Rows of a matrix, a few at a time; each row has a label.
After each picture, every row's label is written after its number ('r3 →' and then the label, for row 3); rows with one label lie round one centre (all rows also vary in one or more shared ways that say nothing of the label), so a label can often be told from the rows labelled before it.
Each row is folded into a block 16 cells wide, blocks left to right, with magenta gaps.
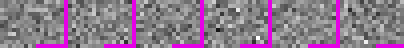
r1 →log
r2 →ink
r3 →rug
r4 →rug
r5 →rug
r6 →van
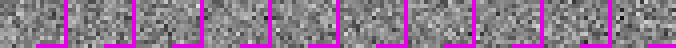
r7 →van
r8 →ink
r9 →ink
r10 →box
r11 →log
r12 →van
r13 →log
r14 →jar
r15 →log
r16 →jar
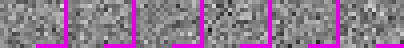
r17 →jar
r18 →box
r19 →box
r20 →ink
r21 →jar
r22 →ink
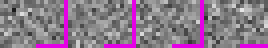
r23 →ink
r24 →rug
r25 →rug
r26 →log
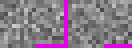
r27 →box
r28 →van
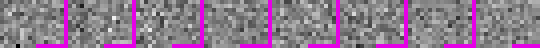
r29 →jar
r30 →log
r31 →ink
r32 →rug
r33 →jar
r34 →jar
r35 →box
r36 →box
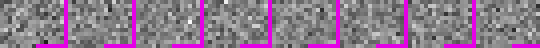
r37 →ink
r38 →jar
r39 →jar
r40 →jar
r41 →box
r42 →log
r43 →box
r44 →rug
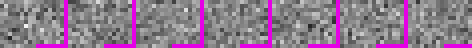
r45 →log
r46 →rug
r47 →log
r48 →box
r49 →rug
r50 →box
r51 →jar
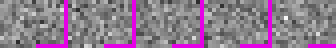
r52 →van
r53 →ink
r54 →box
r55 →ink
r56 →ink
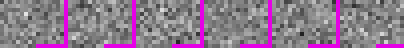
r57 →box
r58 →jar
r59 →log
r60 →box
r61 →rug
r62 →ink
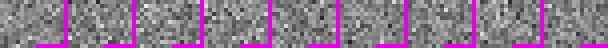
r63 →ink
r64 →van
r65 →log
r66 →box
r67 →rug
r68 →ink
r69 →log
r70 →log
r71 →rug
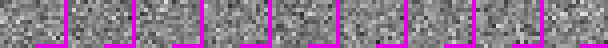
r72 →van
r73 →box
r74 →log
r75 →van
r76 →log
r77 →box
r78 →box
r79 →rug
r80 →ink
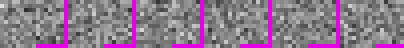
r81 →rug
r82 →ink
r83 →jar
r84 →ink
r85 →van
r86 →log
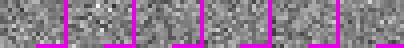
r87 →box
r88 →log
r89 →jar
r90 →ink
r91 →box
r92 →rug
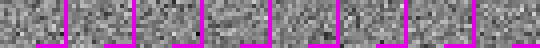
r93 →log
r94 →box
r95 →log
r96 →log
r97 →log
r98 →van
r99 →jar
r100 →log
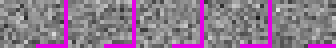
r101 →log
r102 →rug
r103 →jar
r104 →jar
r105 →log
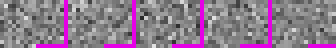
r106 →rug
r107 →log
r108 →box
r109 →van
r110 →box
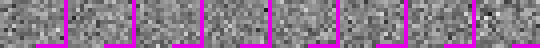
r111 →ink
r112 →box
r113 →ink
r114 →jar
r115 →van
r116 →jar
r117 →box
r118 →van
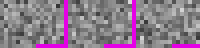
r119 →jar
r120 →log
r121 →log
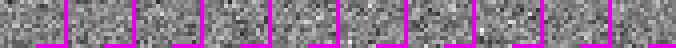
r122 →jar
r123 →log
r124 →ink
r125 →box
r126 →log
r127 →rug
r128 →log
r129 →jar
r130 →log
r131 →log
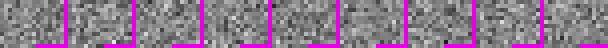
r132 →van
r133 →log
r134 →jar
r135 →rug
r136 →log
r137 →rug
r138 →box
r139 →ink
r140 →log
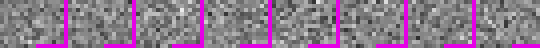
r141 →jar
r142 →rug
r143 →jar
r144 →log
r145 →van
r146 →jar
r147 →van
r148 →jar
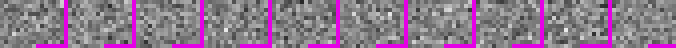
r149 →jar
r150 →van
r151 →jar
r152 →jar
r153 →jar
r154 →rug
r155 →box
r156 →van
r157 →log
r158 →van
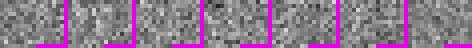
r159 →log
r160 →ink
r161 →van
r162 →ink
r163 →rug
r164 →rug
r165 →box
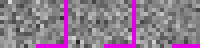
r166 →ink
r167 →van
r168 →rug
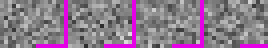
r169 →log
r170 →jar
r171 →van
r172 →log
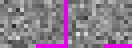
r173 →jar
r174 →van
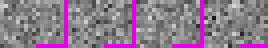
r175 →rug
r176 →van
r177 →ink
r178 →log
